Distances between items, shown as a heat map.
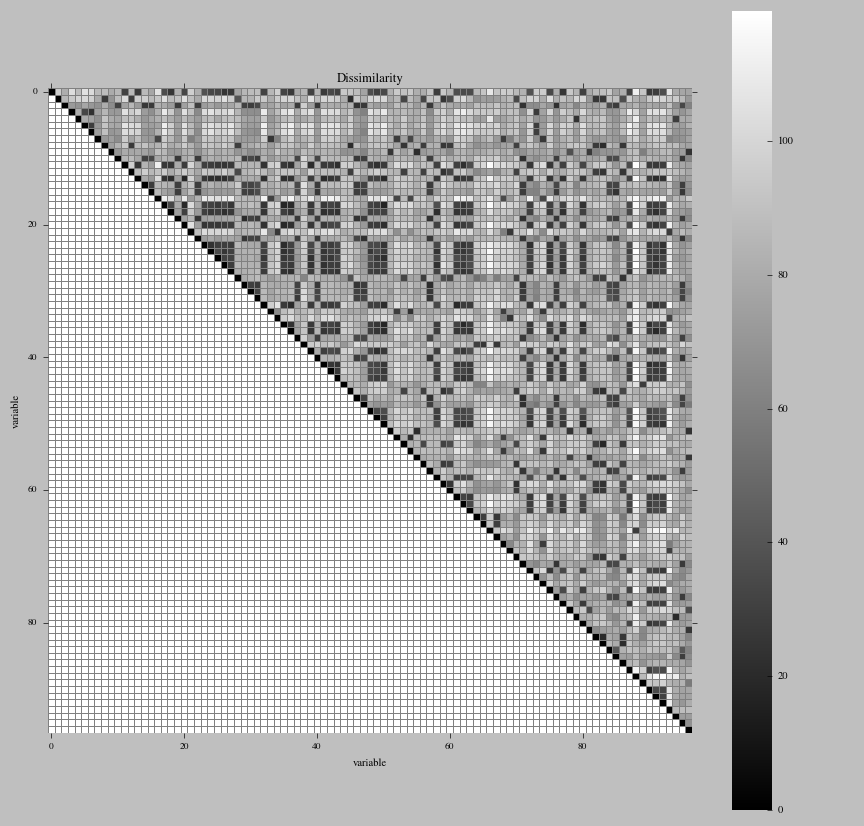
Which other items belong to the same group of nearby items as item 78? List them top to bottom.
9, 51, 55, 81, 96
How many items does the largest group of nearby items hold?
33
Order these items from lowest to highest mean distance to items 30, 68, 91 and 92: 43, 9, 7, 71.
43, 71, 7, 9
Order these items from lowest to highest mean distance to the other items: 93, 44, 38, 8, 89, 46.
46, 8, 89, 44, 38, 93
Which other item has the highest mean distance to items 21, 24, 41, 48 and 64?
88
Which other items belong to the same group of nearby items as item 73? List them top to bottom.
3, 5, 6
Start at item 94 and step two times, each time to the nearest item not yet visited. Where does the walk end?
4
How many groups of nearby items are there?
11
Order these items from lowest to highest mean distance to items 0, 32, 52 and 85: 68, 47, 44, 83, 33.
47, 33, 68, 83, 44
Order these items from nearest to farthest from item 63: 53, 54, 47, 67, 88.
47, 53, 67, 54, 88
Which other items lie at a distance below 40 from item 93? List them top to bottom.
21, 34, 69
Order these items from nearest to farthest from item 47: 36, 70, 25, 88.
25, 36, 70, 88
